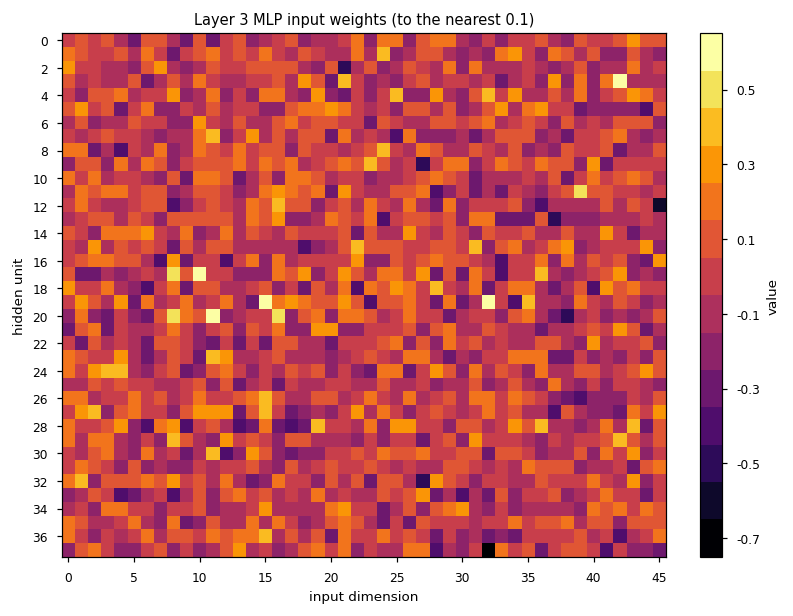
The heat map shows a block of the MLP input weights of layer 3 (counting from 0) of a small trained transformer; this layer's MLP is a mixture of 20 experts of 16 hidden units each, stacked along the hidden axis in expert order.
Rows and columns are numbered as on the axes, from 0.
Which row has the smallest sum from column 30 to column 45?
13
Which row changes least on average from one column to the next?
31
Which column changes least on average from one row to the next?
5
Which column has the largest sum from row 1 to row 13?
11
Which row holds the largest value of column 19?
28
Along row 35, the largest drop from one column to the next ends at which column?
9
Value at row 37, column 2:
0.2
